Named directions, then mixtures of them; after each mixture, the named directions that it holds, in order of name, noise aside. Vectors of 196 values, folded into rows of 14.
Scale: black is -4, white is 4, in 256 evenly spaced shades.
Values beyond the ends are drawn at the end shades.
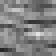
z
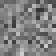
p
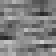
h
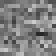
p, z.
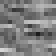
z.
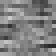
h, z.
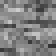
p, z.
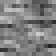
h, z.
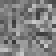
p, z.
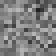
p, z.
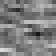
z.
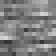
h.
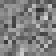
p.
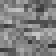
p, z.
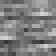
h.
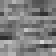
h.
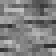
h, z.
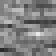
z.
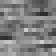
h.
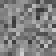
p.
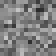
p, z.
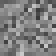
p.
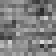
h, p.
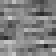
h.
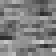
h.
